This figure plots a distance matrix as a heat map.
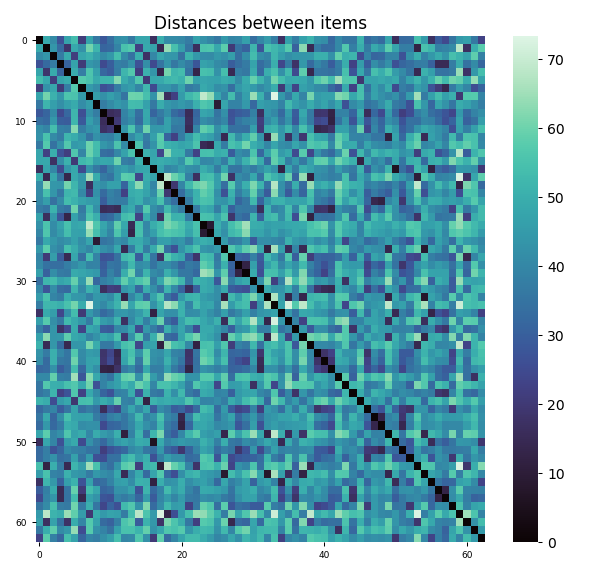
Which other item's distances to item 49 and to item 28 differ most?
29
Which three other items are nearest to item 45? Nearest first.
15, 5, 2
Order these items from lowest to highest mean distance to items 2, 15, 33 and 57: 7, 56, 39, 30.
56, 30, 39, 7
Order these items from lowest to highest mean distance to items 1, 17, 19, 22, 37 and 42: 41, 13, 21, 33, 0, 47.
41, 21, 0, 47, 13, 33
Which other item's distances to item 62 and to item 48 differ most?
20
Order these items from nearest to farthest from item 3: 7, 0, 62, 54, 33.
0, 62, 54, 7, 33
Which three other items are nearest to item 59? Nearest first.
18, 7, 19
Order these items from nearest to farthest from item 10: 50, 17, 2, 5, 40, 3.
40, 3, 17, 50, 2, 5
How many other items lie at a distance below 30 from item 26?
7
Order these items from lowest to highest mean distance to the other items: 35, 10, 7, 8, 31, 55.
10, 31, 55, 8, 35, 7
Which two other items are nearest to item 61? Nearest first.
42, 6
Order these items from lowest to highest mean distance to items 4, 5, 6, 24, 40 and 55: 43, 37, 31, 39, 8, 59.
31, 39, 8, 43, 37, 59
